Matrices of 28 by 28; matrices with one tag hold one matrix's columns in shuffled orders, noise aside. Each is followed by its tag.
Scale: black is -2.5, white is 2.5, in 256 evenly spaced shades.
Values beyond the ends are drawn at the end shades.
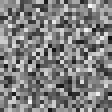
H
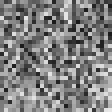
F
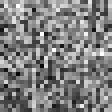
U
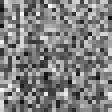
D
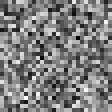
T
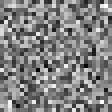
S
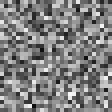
T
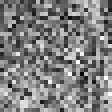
F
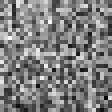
U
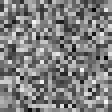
T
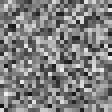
H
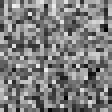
U
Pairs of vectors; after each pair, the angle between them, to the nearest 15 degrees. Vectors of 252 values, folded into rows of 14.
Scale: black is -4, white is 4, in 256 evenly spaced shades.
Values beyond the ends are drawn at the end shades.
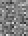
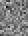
120 degrees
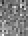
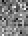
45 degrees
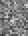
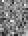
45 degrees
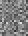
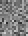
150 degrees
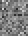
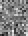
120 degrees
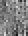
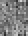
150 degrees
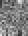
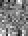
30 degrees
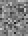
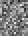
135 degrees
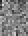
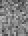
45 degrees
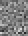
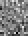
135 degrees
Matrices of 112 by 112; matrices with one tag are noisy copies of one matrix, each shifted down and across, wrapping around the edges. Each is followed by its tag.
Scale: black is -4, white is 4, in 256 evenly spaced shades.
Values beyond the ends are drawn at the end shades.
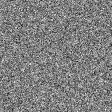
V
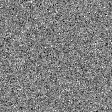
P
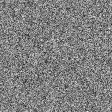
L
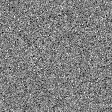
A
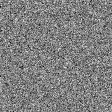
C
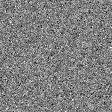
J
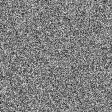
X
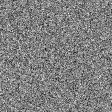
V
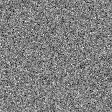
V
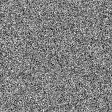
X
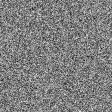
V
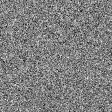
P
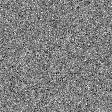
P
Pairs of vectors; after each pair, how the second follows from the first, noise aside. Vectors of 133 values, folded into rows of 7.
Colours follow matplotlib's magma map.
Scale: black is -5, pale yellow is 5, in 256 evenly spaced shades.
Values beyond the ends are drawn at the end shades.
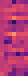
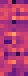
copied.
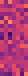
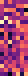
scaled up.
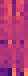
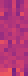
negated, shrunk.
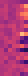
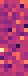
shuffled.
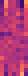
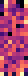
scaled up.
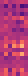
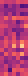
copied.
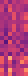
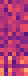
copied.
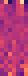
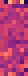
sign-scrambled.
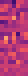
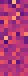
sign-scrambled.
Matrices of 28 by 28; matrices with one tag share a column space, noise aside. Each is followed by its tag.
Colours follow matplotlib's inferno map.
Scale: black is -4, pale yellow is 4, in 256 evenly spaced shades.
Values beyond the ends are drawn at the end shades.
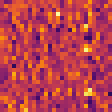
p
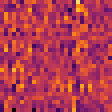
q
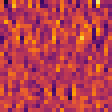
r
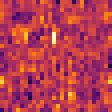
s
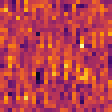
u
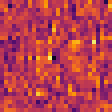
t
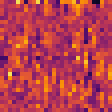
u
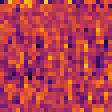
u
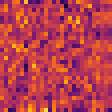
q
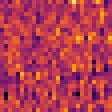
s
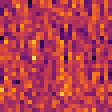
t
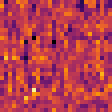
t
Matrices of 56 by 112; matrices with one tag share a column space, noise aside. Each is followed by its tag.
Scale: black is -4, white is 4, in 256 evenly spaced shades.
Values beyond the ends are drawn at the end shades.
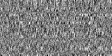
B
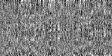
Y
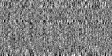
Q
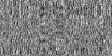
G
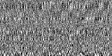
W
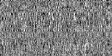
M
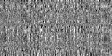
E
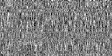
M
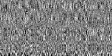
W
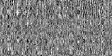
G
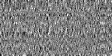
B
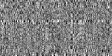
Q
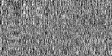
G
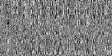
G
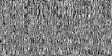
G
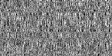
M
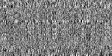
Q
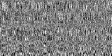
W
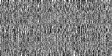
E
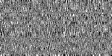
B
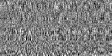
W
